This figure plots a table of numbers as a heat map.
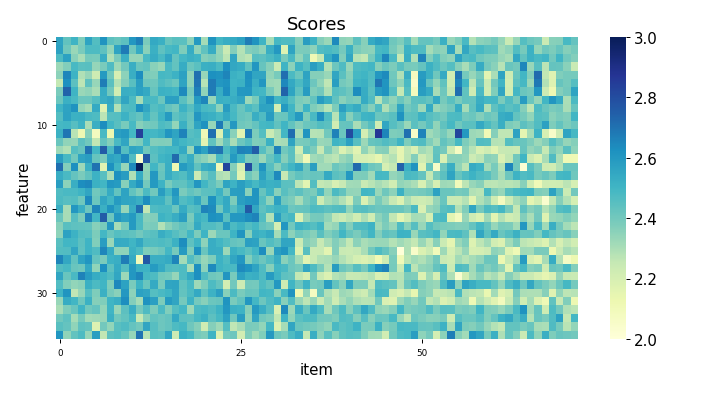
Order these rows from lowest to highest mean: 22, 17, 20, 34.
17, 34, 22, 20
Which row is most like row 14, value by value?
26
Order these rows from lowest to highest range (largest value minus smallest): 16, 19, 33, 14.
33, 16, 19, 14
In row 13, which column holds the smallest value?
55
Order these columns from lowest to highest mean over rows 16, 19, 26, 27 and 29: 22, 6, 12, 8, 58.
58, 22, 6, 12, 8
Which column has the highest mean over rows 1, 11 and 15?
11
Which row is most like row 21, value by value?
13
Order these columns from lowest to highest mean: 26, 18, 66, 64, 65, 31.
65, 66, 64, 18, 31, 26
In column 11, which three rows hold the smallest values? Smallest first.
14, 26, 33
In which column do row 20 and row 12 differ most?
20
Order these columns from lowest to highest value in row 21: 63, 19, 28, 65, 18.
63, 65, 18, 28, 19
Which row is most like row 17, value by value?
28
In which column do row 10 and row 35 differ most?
22
